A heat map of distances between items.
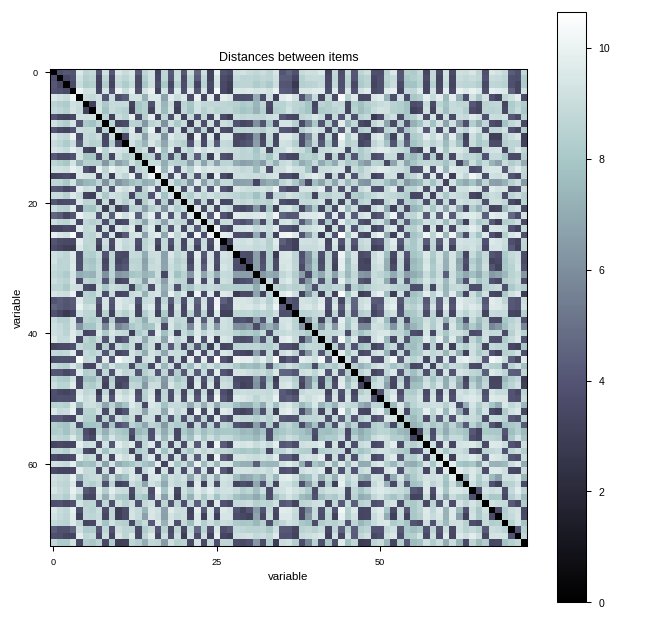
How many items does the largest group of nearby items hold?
29
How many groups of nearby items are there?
5
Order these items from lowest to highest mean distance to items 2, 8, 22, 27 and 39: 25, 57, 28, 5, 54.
57, 54, 28, 25, 5
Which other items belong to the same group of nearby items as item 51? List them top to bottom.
14, 62
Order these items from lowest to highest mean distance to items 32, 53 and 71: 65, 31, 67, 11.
11, 67, 31, 65
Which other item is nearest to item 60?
17
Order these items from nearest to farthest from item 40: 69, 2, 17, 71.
69, 17, 2, 71
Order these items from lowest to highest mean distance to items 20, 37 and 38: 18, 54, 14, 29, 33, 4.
18, 54, 29, 4, 14, 33
